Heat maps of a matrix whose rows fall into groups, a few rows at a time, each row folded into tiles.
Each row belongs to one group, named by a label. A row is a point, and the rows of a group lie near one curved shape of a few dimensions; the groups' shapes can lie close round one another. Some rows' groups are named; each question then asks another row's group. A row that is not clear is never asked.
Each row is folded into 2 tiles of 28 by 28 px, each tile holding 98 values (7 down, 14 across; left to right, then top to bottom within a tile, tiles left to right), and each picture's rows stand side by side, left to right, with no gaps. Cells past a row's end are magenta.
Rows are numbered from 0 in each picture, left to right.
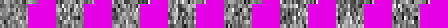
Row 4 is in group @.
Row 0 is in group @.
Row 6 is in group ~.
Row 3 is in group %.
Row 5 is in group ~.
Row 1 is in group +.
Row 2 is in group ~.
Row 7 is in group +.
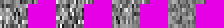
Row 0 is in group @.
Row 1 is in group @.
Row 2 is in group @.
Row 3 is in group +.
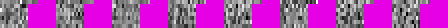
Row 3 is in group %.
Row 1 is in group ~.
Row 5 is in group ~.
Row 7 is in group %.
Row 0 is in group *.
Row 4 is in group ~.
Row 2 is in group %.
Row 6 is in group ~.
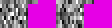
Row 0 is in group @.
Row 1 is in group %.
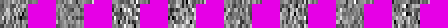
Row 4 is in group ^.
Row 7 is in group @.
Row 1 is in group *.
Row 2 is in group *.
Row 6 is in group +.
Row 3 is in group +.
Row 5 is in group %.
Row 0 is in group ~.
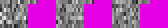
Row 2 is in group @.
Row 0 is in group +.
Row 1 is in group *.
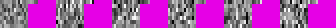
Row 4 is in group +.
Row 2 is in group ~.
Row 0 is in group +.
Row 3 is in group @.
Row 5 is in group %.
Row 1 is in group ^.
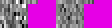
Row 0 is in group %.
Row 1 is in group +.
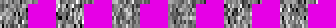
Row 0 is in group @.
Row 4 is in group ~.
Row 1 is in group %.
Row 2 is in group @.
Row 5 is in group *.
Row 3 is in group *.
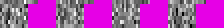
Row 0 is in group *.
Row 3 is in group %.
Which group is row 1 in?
@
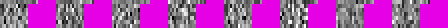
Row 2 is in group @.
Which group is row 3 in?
@
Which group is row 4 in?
~
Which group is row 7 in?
+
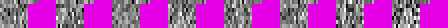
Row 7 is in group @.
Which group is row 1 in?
@
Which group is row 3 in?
~
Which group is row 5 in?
~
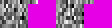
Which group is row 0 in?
+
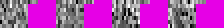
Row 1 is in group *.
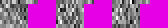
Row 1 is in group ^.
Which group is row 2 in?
+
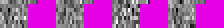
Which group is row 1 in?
%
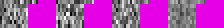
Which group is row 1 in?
@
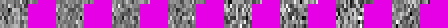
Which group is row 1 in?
*
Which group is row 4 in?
+
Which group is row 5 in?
+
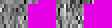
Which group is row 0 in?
*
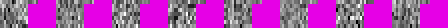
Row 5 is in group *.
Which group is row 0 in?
%
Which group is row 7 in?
%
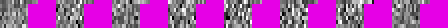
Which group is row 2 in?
~
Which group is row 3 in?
@
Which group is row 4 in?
%
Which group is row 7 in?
~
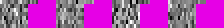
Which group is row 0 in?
@
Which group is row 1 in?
%
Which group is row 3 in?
%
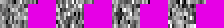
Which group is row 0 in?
*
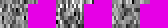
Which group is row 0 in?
*
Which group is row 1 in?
^
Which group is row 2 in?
+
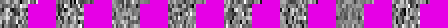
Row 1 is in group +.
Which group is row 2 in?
%
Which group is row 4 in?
*
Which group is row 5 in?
%
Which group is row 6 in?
+
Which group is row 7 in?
~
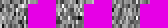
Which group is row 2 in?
*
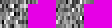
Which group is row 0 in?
@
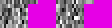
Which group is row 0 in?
@
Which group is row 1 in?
~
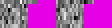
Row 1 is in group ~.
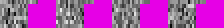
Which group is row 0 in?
%
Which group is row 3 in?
%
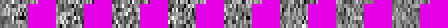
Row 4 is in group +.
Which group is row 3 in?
%
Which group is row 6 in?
%
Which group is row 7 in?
%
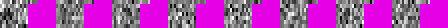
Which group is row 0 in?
%
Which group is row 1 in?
*
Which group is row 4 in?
~
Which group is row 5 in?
~
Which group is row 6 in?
~
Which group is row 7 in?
*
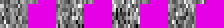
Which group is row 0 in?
~
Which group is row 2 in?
%
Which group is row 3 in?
~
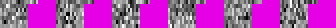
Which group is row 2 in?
~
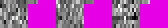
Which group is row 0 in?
@
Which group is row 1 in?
%
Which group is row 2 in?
~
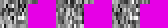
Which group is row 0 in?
~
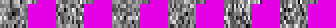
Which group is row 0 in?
+
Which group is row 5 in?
+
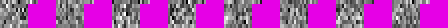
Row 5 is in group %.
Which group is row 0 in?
~
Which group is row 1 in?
+
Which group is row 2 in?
@
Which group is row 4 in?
+
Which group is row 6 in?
+
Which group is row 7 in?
+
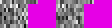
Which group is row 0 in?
~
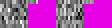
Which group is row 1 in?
~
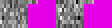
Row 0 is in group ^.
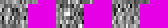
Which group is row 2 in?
~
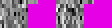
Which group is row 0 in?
%
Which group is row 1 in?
*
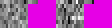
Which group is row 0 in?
@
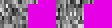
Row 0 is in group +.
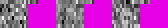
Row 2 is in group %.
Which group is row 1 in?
*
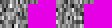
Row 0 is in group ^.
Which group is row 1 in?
%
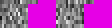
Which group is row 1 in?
%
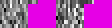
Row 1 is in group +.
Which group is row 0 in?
^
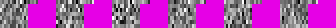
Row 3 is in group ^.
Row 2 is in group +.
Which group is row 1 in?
*
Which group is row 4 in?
@
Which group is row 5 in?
~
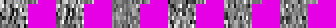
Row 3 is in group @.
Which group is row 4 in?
%
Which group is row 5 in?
~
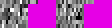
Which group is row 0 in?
*
